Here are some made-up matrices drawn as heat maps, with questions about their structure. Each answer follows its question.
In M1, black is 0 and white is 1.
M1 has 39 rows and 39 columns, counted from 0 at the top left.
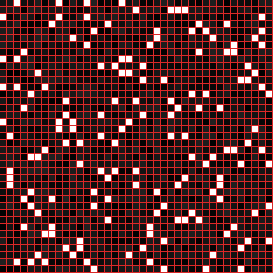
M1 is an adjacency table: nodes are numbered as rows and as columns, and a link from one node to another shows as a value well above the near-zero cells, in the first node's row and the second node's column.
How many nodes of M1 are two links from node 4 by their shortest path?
8
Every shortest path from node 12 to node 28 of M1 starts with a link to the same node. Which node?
node 6
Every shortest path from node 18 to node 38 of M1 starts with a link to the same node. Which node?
node 36
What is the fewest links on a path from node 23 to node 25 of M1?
6
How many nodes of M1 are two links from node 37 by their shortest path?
8
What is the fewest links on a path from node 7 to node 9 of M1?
6
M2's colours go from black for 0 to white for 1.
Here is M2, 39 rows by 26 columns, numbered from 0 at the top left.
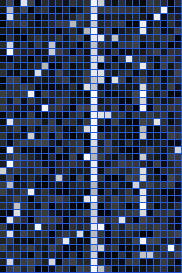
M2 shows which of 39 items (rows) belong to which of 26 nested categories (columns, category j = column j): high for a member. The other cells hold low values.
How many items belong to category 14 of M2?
9
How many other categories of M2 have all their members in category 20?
9
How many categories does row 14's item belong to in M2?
2
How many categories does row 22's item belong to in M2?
3
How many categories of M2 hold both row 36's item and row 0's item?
1
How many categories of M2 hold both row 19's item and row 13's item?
3
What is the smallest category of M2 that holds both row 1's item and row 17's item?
1
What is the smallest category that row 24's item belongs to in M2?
0
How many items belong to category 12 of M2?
5
